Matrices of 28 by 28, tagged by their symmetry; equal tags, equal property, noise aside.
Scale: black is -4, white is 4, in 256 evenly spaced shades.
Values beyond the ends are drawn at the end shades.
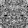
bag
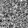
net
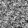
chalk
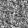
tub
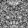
bag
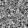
net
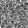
chalk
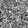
chalk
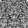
bag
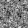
tub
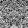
bag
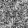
tub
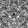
bag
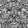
bag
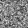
chalk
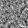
net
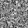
tub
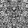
bag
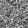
chalk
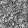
chalk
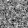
chalk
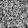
chalk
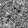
tub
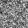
chalk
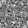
tub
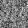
tub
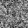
tub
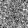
tub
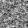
chalk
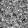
chalk
